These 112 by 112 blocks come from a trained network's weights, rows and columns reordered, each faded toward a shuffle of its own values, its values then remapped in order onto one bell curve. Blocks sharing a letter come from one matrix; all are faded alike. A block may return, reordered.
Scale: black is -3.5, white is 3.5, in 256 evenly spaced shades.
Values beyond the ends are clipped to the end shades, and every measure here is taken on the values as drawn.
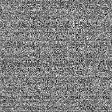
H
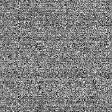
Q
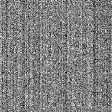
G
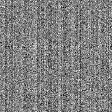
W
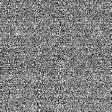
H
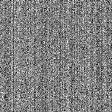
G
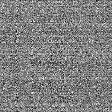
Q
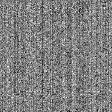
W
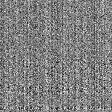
W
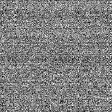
Q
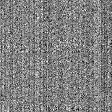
G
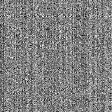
G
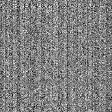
G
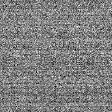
Q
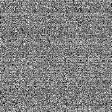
H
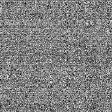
H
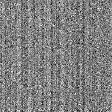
G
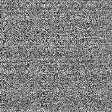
H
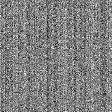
G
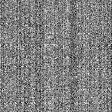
W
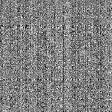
W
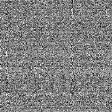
H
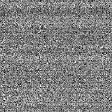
Q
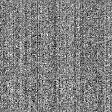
G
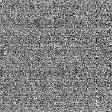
H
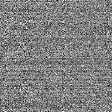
H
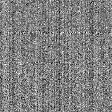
W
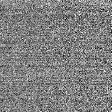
H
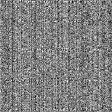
G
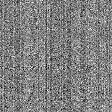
G
